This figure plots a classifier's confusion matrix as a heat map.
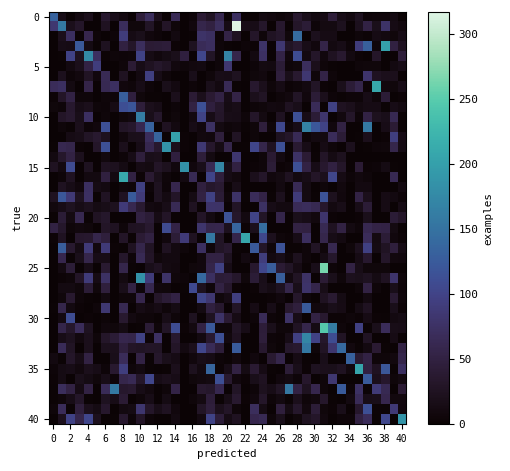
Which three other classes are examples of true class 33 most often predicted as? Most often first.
29, 21, 17
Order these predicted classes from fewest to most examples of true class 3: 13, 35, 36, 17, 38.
13, 17, 35, 36, 38
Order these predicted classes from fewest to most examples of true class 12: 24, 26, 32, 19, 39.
24, 26, 19, 32, 39
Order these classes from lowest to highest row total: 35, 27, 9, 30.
30, 27, 9, 35
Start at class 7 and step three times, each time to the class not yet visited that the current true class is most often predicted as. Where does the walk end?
16
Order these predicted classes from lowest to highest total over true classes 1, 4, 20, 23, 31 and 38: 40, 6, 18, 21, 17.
40, 6, 18, 17, 21
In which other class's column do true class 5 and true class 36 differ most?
19
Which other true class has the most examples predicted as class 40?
35
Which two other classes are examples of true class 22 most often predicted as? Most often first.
18, 24
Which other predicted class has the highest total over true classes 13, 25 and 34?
31
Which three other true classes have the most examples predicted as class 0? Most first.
1, 7, 21
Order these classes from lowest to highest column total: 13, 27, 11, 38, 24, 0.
0, 27, 13, 38, 11, 24
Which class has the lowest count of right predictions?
28
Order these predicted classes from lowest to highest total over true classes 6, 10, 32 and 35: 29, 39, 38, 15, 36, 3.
15, 3, 39, 38, 36, 29
